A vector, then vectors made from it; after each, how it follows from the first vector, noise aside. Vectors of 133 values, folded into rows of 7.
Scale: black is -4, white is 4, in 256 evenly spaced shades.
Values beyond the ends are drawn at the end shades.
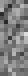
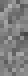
negated, shrunk.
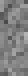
shrunk.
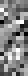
wrapped around, scaled up.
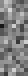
wrapped around, negated.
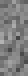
reversed, shrunk.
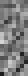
reversed.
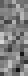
reversed.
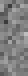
shrunk.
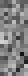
reversed.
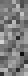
reversed.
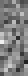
reversed.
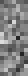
reversed.
